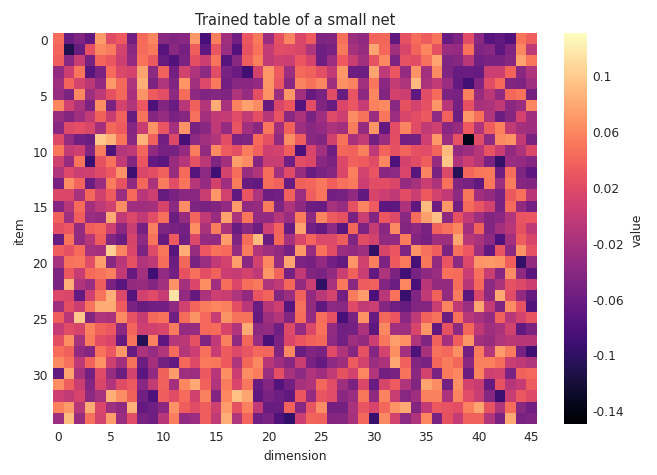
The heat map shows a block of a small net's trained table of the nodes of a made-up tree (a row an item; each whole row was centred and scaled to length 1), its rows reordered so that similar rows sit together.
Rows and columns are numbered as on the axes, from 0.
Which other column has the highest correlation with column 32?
42
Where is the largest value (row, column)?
23, 11
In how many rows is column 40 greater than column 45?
19
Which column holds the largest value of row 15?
35
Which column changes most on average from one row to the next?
5
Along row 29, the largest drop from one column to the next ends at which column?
8
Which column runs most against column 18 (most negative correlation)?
20
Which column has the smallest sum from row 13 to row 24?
34
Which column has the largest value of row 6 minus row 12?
15
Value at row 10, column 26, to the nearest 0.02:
-0.06
